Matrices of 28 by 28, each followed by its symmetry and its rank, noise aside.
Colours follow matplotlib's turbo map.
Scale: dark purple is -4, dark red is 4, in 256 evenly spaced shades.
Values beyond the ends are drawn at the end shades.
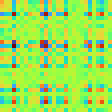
symmetric, rank one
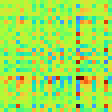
no symmetry, rank two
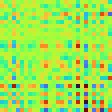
no symmetry, rank two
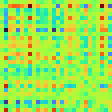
antisymmetric, rank two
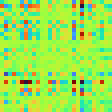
no symmetry, rank two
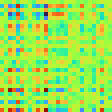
no symmetry, rank one
